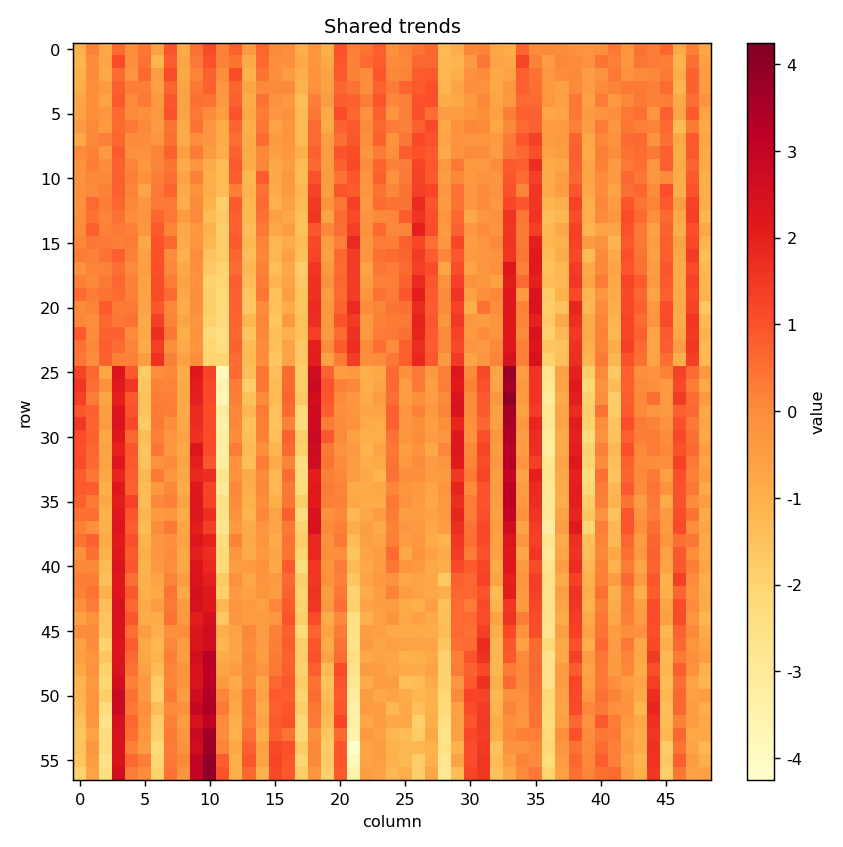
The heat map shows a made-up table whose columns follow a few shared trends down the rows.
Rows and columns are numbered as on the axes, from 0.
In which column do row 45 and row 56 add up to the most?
10
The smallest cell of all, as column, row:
21, 54
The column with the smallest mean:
36
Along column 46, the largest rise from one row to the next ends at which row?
25
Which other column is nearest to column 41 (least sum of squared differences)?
5
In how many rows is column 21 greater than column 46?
25
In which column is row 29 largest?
33
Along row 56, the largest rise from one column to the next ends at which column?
3
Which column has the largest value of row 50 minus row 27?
11
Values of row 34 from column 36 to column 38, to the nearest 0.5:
-3 -1 2
